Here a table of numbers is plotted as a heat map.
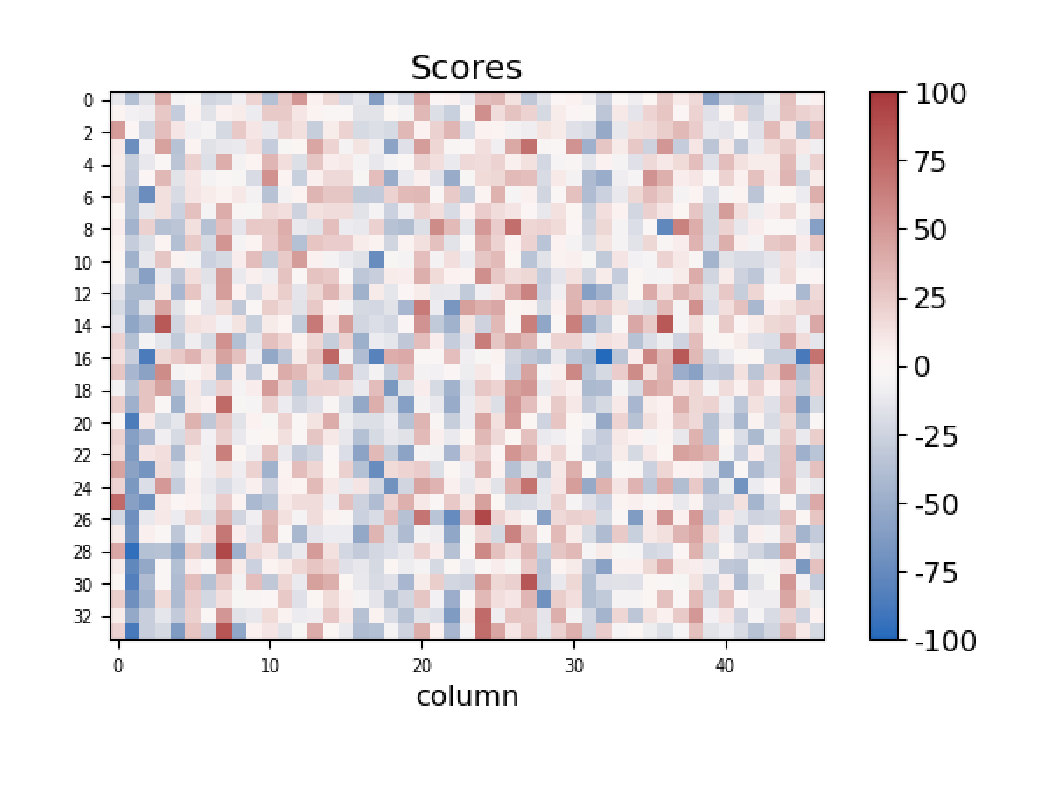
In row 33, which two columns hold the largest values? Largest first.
7, 24
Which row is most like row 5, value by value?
18
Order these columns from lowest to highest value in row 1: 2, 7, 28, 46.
28, 2, 7, 46
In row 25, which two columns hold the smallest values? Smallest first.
2, 1
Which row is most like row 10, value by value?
0
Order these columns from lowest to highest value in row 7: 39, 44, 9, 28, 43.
39, 28, 9, 43, 44
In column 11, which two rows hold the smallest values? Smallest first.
16, 28
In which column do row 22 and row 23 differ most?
17
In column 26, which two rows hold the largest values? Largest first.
8, 27
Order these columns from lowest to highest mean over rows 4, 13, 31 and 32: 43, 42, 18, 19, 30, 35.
19, 18, 42, 43, 35, 30
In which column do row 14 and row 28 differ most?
3
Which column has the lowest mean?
1
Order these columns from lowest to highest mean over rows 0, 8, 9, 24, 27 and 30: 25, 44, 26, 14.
25, 14, 44, 26
